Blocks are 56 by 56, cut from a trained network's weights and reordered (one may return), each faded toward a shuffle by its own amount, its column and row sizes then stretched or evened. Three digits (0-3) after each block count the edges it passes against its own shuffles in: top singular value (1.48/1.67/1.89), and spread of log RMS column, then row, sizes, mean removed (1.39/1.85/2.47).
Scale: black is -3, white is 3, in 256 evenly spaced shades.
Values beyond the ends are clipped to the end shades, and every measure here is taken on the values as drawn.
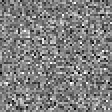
1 0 2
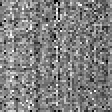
2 2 0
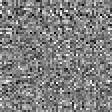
2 1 2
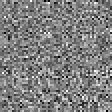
3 2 2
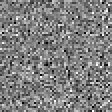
1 1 2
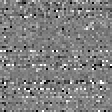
0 0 3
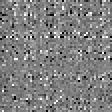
1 2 3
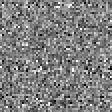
0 0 2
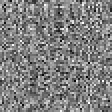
2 0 0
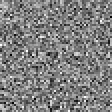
1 0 1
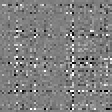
2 3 3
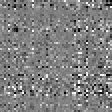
0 3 3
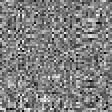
3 2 1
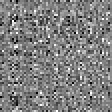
2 3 2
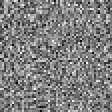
3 1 0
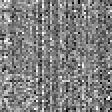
3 2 1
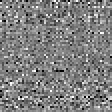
1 0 3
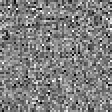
1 1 0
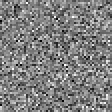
0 0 0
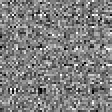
2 1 2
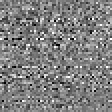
1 0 3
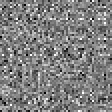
1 2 2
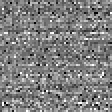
1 0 2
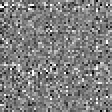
0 2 2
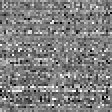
1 0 3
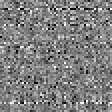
3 1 3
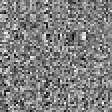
3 2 0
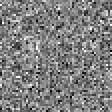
2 2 0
